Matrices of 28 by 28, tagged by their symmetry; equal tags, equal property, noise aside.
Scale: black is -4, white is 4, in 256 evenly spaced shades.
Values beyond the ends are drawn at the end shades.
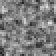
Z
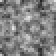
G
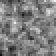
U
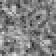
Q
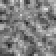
U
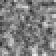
Z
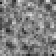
Q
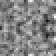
G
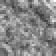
Q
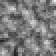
Q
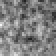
U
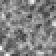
Q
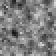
Z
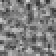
U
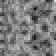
G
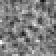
U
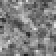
U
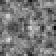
G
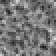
Q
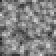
Q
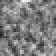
Z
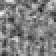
Z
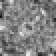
Q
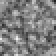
Q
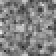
G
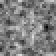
G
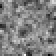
Q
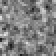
Z
